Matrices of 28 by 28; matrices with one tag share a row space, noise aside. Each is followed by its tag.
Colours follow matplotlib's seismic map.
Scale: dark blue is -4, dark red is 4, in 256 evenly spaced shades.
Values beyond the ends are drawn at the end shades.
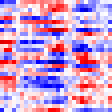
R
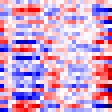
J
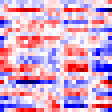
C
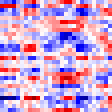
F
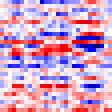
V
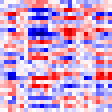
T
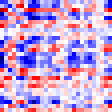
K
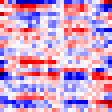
C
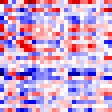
K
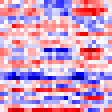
V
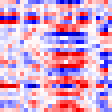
F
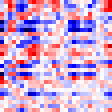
K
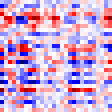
K
